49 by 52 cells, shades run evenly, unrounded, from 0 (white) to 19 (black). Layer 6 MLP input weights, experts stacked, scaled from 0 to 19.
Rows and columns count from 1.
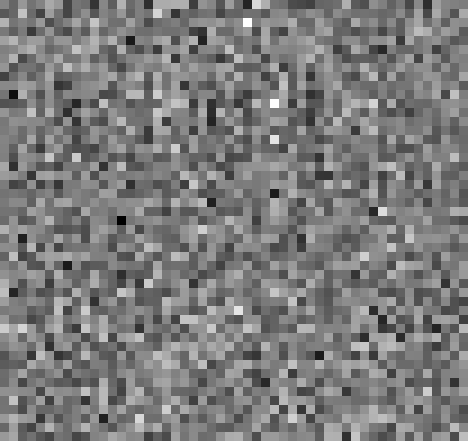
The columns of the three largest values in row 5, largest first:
15, 23, 45
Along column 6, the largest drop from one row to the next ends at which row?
40
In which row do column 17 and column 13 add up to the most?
1
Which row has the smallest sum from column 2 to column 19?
5
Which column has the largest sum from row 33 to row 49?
49
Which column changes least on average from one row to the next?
38
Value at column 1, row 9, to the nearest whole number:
14
